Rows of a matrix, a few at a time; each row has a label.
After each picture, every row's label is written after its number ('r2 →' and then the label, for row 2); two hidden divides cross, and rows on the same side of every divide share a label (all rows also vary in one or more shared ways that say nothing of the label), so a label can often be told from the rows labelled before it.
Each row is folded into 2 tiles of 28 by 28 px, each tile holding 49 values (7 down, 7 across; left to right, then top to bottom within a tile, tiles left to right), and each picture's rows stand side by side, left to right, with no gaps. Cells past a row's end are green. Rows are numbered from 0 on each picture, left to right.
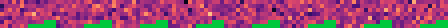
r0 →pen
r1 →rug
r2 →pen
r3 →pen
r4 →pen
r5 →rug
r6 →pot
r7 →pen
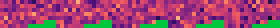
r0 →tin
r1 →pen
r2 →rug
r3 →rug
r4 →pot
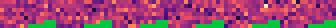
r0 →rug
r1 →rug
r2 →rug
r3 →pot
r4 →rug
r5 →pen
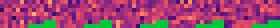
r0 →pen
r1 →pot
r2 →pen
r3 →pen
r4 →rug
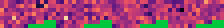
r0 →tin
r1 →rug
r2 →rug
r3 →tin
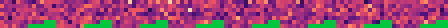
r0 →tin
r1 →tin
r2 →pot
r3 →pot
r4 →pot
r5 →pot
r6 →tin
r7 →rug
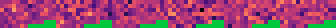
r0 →rug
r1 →pen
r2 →pen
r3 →pen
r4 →pot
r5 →pen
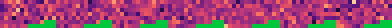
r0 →rug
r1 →pen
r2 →tin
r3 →pen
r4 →tin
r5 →pot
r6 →tin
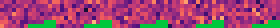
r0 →tin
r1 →pot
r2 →tin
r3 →rug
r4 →pen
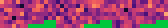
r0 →pot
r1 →pot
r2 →pot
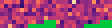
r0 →pot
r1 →pot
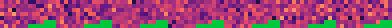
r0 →tin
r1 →tin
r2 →pot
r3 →rug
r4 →tin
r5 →rug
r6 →pen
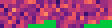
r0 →rug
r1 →rug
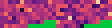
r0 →pen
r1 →tin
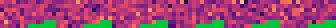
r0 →pen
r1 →pen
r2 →rug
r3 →rug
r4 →pot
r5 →pot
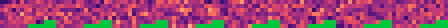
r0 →pen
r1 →pen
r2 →pen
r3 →rug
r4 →rug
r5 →pen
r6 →rug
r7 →pen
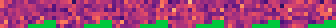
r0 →tin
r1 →pen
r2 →pen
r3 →pen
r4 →pen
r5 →rug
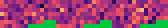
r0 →tin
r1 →tin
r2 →pen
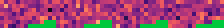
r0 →pen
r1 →pen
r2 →pen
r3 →tin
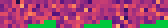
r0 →pen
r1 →pen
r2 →pen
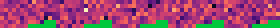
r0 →pot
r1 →pen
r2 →pen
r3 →pen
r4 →pot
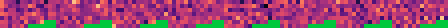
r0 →tin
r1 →rug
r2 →tin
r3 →pot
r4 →tin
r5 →pen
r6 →pot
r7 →pot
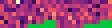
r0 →pot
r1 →tin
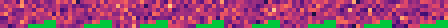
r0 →pen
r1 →pot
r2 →rug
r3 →tin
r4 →rug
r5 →pot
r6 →pot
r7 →rug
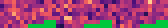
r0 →rug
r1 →rug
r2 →pot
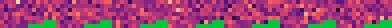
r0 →pot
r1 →tin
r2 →pen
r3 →pot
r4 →pen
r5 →pen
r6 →pen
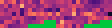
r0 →pen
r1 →pen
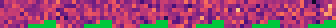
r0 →rug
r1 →tin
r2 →tin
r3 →pot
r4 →pot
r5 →pen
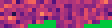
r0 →rug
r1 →pen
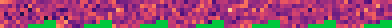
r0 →pot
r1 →tin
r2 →tin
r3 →tin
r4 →pen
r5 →pot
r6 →tin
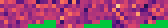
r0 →rug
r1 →pot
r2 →rug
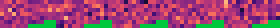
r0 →pot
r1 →rug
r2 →tin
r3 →rug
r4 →tin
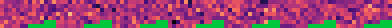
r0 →tin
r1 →tin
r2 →pen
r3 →pot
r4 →rug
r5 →rug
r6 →tin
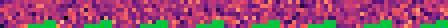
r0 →rug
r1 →tin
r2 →pot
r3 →pen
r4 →rug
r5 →pot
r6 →rug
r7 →pot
